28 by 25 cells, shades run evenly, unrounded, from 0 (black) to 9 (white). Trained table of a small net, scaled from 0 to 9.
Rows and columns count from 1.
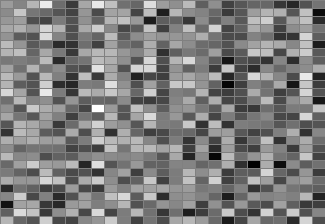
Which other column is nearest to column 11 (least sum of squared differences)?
18
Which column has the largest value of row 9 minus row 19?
8
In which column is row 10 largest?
24
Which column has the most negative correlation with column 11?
15
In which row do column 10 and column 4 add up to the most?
12
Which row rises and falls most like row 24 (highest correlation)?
26
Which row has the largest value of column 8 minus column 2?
14
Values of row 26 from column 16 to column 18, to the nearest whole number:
2 5 3
